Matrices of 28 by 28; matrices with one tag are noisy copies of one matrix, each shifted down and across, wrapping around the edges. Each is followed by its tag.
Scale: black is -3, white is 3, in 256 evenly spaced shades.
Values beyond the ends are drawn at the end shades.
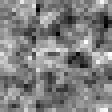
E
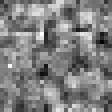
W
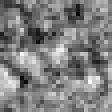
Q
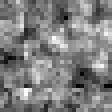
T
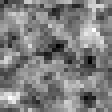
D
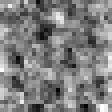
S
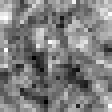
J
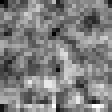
W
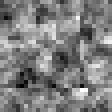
T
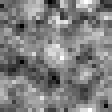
D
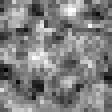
D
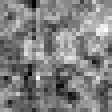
J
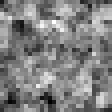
E
